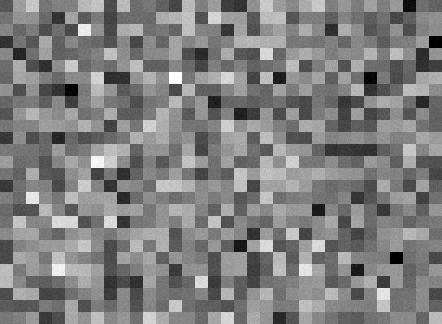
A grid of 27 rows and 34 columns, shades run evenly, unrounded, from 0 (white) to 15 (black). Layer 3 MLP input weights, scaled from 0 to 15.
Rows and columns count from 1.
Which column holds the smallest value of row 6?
6
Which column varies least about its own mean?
12
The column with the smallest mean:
21
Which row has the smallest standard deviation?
26
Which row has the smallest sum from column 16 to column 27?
15
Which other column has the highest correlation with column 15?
22
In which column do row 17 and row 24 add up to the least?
16
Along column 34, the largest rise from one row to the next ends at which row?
4
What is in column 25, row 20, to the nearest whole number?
7
